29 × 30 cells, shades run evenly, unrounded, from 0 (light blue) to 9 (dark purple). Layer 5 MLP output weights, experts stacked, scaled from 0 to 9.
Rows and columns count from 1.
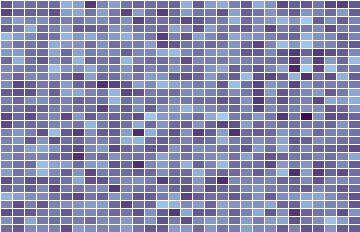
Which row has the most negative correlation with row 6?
20
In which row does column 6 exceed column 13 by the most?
15
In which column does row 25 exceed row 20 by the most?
30
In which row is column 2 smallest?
8
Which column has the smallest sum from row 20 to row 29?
21
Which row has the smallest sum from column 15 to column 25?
26
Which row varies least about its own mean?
24
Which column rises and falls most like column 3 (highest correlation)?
1
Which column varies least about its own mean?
18
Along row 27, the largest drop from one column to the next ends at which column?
16
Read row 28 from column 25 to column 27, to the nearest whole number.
6 4 3
